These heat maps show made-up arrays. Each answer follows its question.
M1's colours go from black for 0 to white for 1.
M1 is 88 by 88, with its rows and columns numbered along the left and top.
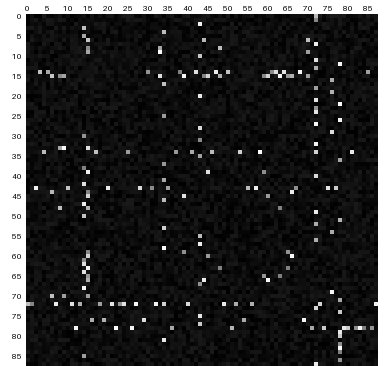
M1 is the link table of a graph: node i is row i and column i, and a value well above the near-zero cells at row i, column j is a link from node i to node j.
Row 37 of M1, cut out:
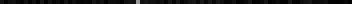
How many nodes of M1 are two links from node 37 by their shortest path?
9
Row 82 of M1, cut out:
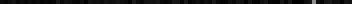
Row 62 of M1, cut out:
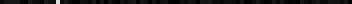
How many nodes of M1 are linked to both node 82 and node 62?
0
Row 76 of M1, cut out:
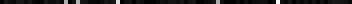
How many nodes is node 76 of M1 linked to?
5
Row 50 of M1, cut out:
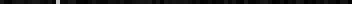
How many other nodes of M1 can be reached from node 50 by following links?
12
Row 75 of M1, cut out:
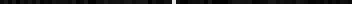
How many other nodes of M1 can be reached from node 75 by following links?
11
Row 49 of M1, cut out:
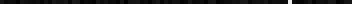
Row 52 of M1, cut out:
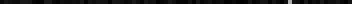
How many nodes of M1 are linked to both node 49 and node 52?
1
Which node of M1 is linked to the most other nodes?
node 72
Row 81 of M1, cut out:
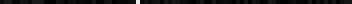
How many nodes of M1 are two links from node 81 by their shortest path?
9
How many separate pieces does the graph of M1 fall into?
6
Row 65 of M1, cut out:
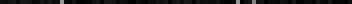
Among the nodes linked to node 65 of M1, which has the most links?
node 15
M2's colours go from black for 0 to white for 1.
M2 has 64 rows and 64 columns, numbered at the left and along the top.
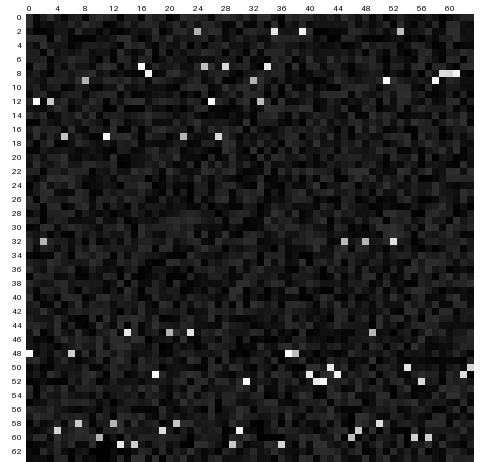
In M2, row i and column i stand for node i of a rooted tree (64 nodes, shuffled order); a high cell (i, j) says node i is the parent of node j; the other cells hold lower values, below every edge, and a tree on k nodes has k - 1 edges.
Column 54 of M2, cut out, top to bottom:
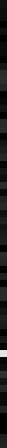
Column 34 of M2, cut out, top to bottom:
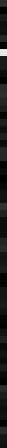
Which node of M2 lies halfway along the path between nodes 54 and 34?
58
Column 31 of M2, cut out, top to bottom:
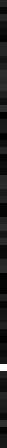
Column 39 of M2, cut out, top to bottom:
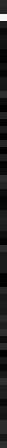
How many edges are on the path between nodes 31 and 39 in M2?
4
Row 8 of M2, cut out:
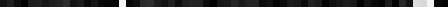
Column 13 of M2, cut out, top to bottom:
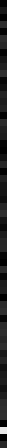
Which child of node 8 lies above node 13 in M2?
61
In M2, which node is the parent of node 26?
12
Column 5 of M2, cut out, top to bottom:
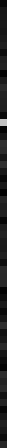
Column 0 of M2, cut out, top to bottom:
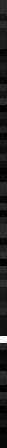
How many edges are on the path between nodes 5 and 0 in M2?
6
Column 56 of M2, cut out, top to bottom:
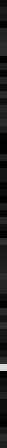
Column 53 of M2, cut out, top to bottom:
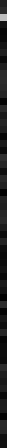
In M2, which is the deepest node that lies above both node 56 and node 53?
32
